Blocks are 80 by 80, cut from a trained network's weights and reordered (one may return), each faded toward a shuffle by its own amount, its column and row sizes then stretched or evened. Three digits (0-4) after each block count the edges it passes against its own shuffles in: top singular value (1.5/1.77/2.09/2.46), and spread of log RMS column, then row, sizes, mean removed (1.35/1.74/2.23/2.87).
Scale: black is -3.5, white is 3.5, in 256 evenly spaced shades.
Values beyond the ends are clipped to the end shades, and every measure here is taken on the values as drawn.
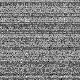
4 1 1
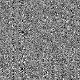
0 3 1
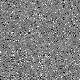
1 0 0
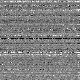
4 1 4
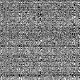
3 4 0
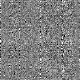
0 4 0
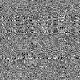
3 0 3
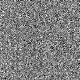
0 0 2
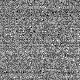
1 2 1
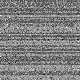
4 1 0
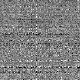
1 3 4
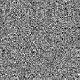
2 1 1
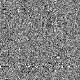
0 1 1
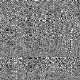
1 1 4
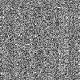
1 0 2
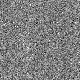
0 0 0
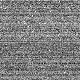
3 0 2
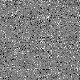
2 2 1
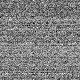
2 0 1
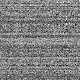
3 1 0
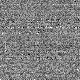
0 1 3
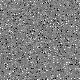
0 0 1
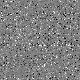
0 0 2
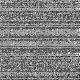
4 2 0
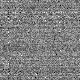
1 1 2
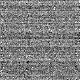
3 3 0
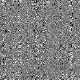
0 4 2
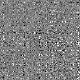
0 3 4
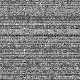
4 0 2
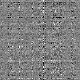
2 4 2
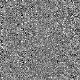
0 3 2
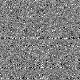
2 0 3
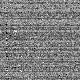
3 1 0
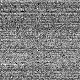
3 1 1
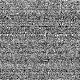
2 2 2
